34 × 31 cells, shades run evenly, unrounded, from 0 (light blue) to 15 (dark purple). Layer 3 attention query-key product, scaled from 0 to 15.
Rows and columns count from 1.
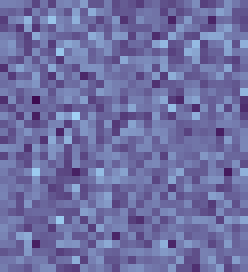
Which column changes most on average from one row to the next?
22
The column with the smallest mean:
14
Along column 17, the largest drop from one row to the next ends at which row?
16
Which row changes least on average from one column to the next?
32
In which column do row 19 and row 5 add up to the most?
4
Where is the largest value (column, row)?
5, 13
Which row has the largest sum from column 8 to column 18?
30
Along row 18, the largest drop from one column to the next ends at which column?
7
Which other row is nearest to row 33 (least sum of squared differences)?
24
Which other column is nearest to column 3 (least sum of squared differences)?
19
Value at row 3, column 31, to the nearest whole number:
10
